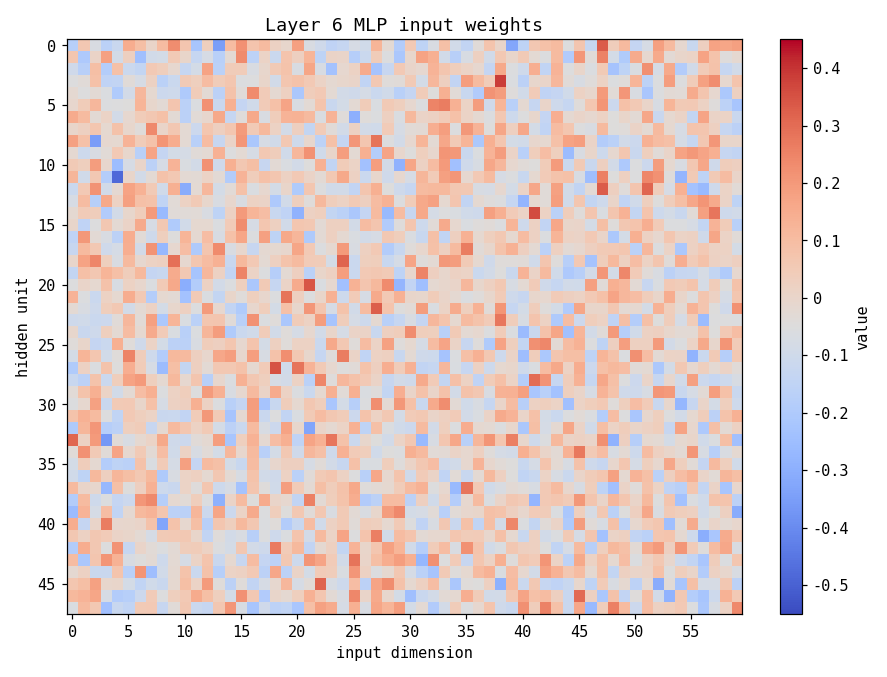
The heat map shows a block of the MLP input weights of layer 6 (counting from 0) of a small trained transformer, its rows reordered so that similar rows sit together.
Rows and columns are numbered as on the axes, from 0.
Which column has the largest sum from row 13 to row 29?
5
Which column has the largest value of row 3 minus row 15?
38
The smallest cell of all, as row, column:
11, 4
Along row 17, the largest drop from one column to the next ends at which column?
8
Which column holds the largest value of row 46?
45
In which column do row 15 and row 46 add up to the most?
15
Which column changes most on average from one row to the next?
21
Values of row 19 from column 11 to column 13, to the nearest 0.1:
-0.2 0.1 0
